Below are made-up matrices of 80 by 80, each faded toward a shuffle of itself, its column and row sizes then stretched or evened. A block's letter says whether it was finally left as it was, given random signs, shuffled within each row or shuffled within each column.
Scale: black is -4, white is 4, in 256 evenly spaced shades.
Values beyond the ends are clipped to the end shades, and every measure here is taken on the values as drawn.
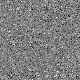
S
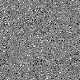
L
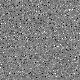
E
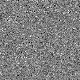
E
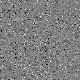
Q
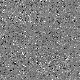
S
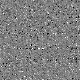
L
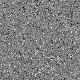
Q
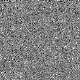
S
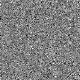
S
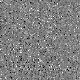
L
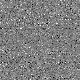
E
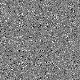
S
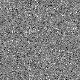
S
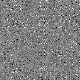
L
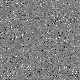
E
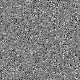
Q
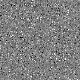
S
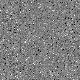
Q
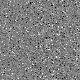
Q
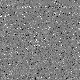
E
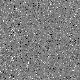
Q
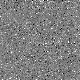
E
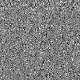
L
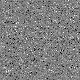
E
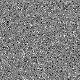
S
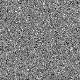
Q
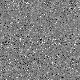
E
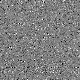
E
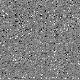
L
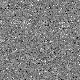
E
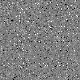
L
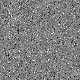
Q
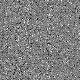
Q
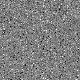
Q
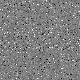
E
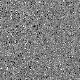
S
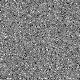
E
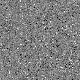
Q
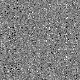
S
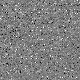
E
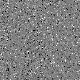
Q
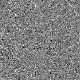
Q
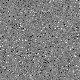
E
